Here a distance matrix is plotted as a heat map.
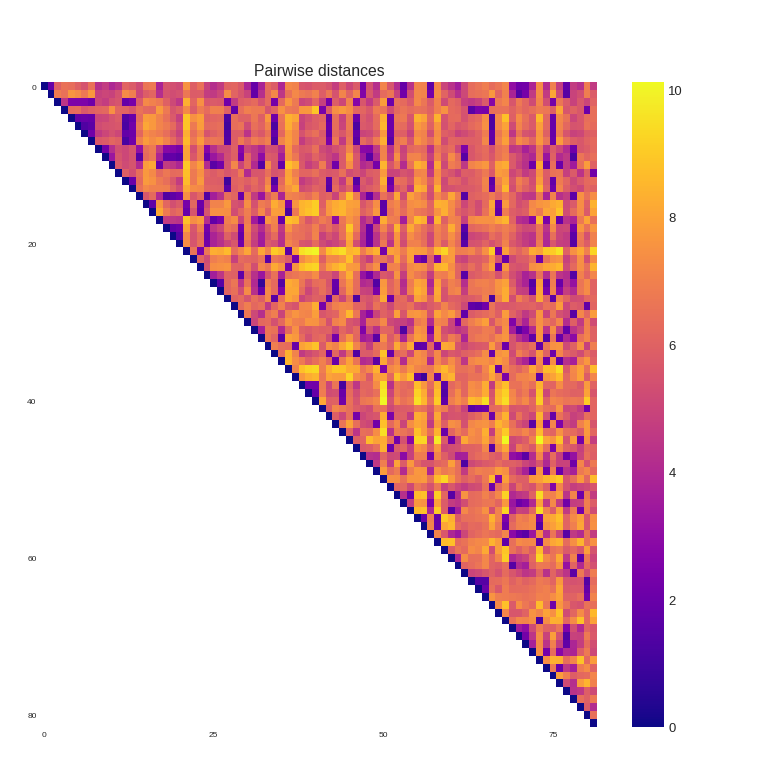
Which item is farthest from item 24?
45
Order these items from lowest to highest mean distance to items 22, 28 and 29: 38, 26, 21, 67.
67, 26, 21, 38
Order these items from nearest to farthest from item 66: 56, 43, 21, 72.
72, 43, 56, 21
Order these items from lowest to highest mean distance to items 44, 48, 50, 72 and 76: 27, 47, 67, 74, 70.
74, 47, 70, 27, 67
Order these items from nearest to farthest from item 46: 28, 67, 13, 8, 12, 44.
12, 13, 44, 8, 28, 67
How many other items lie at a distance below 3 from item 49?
10
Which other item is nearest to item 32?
25
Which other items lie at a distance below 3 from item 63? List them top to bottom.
3, 28, 41, 64, 65, 80
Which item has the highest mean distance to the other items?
21
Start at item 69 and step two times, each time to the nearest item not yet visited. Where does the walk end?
30
